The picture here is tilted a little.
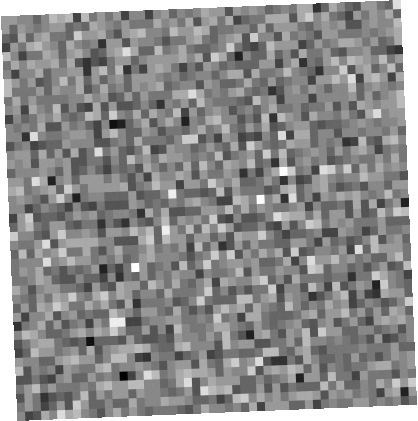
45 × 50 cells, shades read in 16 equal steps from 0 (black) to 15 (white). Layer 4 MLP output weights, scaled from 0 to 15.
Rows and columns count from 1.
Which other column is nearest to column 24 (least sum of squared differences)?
48
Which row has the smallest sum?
37
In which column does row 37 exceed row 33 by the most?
39
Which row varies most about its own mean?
19
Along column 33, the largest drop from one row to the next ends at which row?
40
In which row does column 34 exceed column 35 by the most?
22
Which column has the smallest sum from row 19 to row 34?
43
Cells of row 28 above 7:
33
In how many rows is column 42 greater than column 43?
22
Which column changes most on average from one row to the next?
35
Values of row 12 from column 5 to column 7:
9 8 10
